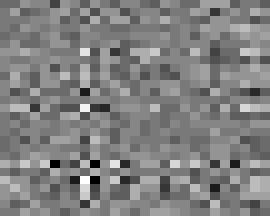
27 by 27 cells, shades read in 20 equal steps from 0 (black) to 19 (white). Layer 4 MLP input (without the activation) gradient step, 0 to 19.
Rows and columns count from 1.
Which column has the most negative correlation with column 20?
22
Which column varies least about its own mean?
19
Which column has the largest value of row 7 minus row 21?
6
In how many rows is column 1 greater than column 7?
10
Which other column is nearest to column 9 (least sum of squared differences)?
26
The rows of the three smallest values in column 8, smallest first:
23, 21, 14
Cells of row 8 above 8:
18
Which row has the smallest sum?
12
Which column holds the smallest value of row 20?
9
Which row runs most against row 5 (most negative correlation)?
15
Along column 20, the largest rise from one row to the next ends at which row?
24
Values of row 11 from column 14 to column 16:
8 10 10
